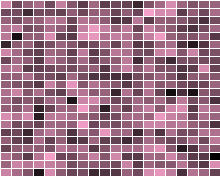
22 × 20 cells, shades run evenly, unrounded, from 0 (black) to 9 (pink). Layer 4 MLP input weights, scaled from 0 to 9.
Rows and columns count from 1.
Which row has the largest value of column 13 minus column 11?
3
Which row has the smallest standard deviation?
10
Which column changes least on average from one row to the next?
6
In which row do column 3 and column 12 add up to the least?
18
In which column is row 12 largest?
2
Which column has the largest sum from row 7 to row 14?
8
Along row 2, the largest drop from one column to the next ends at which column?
17
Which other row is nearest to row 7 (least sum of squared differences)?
16
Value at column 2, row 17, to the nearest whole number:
4
